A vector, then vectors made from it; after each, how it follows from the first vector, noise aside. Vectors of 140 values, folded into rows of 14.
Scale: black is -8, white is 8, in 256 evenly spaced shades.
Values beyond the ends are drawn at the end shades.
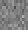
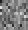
wrapped around, scaled up.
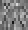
reversed, scaled up.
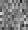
wrapped around, scaled up.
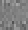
reversed, partly zeroed.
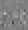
reversed, partly zeroed.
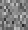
reversed, scaled up.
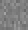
reversed, shrunk.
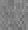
negated, shrunk.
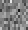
wrapped around, negated, scaled up.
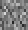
reversed, scaled up.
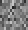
wrapped around, negated, scaled up.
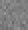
reversed, shrunk.
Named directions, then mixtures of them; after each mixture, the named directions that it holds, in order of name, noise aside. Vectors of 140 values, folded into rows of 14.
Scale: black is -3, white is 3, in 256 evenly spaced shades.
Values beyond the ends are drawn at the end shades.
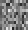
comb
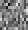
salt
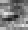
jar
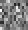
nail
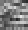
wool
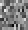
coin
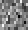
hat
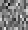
salt.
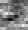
jar.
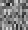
coin, comb, hat.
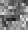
jar, salt, wool.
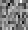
comb, hat, salt.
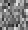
coin, salt.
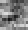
jar.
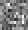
comb, wool.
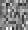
comb.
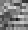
wool.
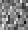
hat.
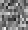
jar, salt.
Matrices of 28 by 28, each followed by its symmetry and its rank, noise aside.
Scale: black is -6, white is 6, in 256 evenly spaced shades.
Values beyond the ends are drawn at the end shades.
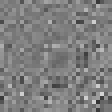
symmetric, rank four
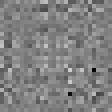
symmetric, rank three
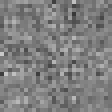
antisymmetric, rank four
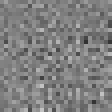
antisymmetric, rank four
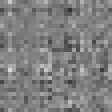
antisymmetric, rank four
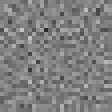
no symmetry, rank six
